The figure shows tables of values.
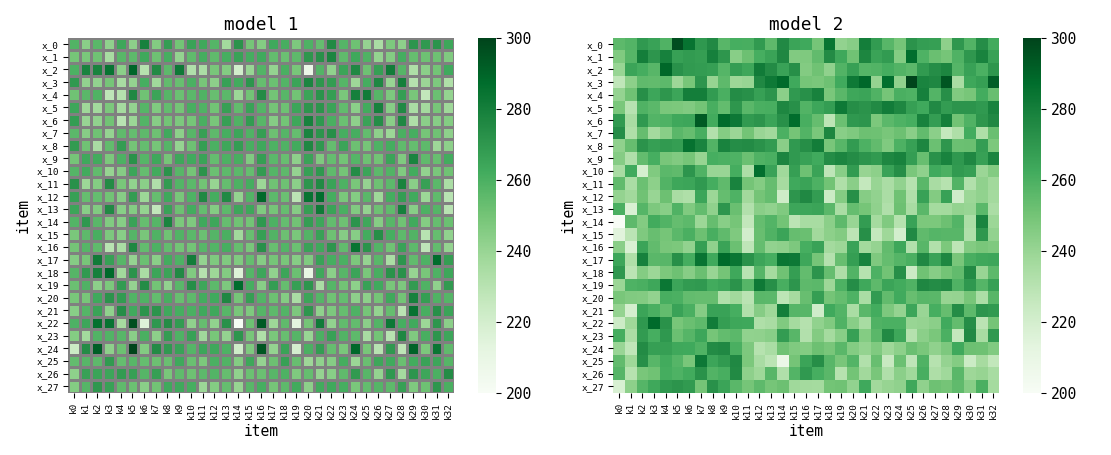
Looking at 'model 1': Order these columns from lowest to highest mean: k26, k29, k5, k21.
k26, k29, k5, k21
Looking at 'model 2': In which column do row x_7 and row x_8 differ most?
k28
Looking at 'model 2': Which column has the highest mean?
k7
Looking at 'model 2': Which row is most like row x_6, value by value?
x_17
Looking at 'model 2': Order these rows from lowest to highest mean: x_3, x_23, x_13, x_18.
x_13, x_18, x_23, x_3
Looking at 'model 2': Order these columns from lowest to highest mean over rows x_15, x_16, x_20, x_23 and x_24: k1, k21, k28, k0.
k1, k0, k21, k28
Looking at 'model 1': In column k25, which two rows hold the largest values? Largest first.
x_4, x_16
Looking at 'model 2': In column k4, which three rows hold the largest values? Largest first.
x_2, x_19, x_1
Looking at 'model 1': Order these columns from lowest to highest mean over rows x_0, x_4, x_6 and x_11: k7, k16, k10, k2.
k7, k2, k16, k10
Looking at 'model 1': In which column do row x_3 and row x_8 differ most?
k4
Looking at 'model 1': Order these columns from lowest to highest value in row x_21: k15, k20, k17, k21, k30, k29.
k21, k15, k17, k30, k20, k29
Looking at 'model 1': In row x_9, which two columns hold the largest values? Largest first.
k29, k5
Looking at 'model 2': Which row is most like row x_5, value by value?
x_9
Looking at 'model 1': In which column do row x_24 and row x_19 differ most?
k14
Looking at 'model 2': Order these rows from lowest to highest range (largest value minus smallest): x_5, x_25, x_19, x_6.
x_19, x_5, x_6, x_25
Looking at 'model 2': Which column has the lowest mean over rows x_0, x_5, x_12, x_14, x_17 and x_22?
k0
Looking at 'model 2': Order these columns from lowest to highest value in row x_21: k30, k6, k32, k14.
k30, k6, k32, k14
